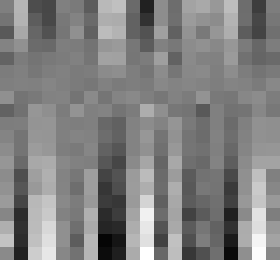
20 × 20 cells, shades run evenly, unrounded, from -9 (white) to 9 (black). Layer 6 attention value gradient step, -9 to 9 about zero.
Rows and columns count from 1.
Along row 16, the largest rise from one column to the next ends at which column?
12
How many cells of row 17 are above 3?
5
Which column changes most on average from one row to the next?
1
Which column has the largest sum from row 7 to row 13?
9
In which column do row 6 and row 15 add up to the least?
19
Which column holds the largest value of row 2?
11
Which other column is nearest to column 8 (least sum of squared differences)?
17
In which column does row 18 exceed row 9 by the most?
8
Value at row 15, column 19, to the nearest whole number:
-5
